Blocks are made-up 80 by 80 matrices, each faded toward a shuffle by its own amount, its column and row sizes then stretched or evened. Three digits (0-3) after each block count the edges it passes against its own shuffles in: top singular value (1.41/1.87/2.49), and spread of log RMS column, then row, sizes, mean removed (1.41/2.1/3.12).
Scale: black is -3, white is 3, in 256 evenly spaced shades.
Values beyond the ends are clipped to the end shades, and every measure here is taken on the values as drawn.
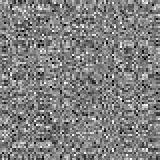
3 1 0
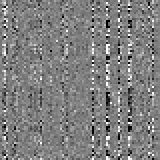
3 3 1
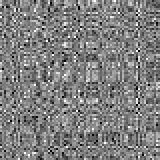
3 2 0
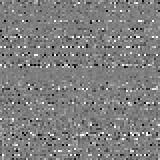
0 0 3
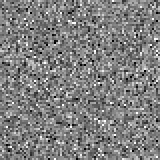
0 1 0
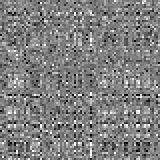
3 2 2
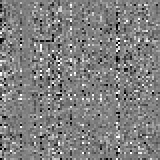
0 3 2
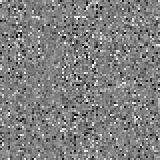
0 2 1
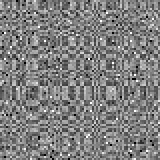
3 0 0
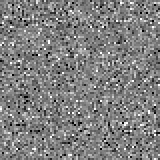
0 0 1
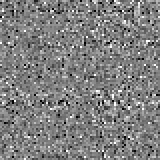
1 1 2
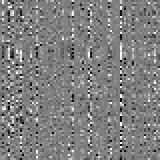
3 3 0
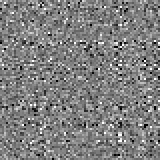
2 1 2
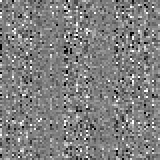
0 3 1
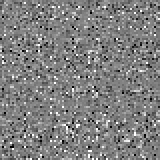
1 1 2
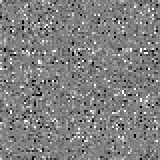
0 2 2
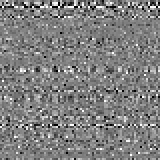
3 0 3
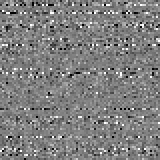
1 0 3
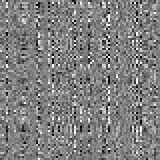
3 3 1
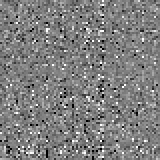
1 2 2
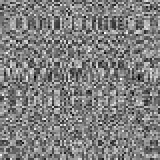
3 1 1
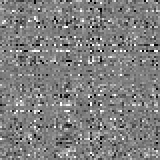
2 2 3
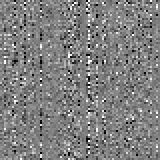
2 3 1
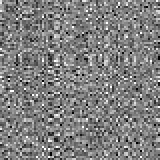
3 2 0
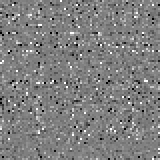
0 1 2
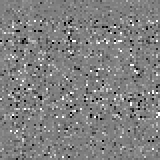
0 1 2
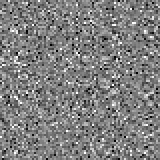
2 1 0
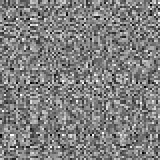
3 0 2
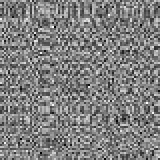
3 0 0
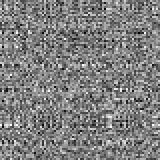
3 0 2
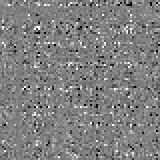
0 2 2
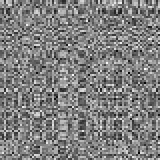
3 1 1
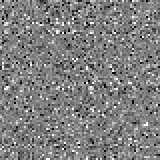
2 1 1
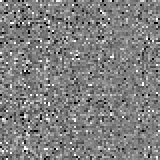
0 2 2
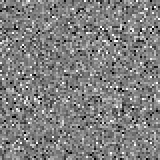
1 0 1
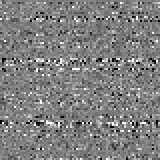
2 1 3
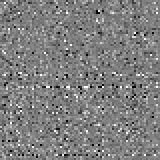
1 1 2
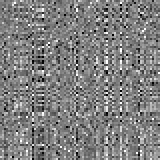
3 3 0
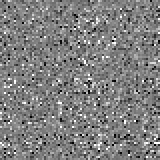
0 2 2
